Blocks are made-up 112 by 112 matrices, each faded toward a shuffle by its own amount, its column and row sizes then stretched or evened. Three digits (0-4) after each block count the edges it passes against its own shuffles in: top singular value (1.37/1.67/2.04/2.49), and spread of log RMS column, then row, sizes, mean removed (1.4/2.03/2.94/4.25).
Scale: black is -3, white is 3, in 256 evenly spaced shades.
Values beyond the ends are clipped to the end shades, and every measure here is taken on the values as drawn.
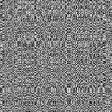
4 3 0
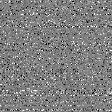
2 0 3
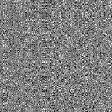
4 2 0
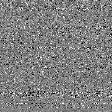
0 1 3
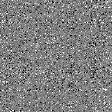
1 2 2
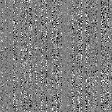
0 4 1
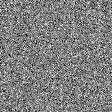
0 0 0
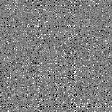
3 2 2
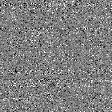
1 1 2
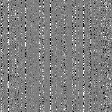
3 4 0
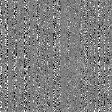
2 4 0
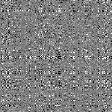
4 3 3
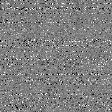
1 0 3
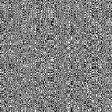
4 3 0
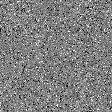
1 0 0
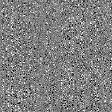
1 3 0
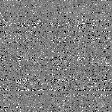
0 2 3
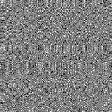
4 1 0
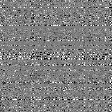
3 2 4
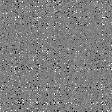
2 2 2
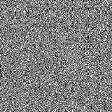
3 2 0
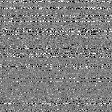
3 0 4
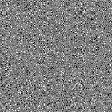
4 2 0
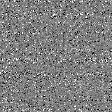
0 1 2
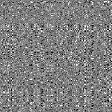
4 2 2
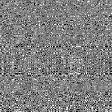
4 0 3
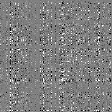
3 4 3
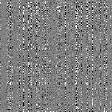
4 4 2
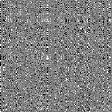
4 3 1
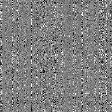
2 4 1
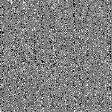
1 3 0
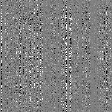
2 4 2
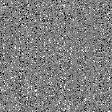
1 3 1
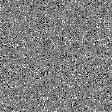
1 2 2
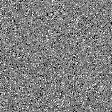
1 1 0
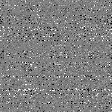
0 1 3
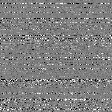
2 0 4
